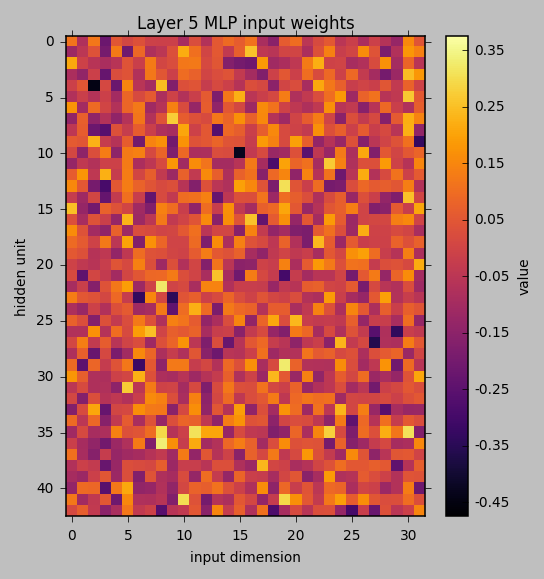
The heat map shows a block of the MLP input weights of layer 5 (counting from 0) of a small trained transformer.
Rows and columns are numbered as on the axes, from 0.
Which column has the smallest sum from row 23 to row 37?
27
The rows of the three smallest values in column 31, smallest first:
9, 40, 35
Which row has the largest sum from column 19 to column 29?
41
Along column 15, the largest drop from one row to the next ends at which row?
10
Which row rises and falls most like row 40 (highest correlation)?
14
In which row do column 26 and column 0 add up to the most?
17
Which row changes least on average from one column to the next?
19
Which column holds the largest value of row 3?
30
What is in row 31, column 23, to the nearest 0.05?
-0.05
